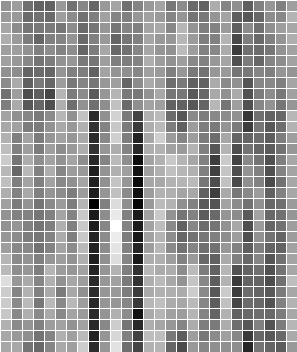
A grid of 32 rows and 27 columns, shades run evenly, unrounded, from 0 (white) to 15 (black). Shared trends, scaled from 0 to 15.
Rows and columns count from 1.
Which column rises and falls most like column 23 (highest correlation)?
17
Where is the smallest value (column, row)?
11, 21
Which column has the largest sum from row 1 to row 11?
23
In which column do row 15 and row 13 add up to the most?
13
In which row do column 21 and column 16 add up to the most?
10
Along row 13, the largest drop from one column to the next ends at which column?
14
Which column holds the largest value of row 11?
9
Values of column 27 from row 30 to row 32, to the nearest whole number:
4 5 6
